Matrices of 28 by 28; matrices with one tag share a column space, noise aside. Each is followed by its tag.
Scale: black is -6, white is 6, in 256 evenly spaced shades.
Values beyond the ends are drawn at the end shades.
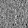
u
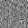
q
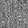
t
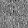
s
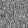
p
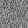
p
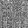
t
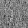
u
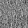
u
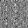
q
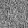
p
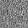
s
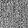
t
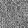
t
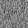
p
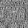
p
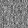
s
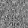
u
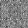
q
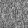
p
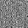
t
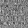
s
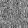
p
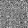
t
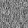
p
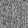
q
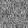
p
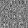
u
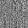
t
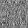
u
